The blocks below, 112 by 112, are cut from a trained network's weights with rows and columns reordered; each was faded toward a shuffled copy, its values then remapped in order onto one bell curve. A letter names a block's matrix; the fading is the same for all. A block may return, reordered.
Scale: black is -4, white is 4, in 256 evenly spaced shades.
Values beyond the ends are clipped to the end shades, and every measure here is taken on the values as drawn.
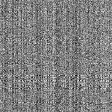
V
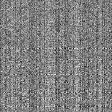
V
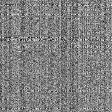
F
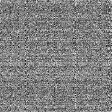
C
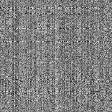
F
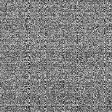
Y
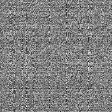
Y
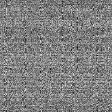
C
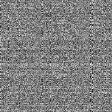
Y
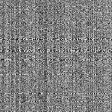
F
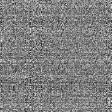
Y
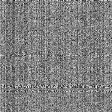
F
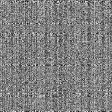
F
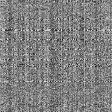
F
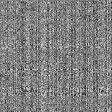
V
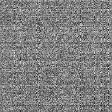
Y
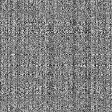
F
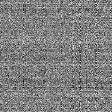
Y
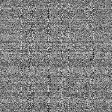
C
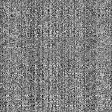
V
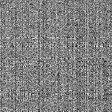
F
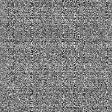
Y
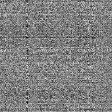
Y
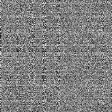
Y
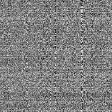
C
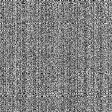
F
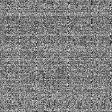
C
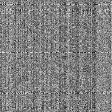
V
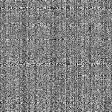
F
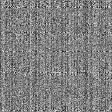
F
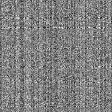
V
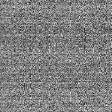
C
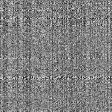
F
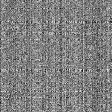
V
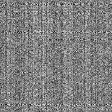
F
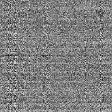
Y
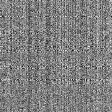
F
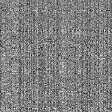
F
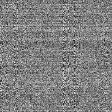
C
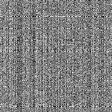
V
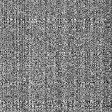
F
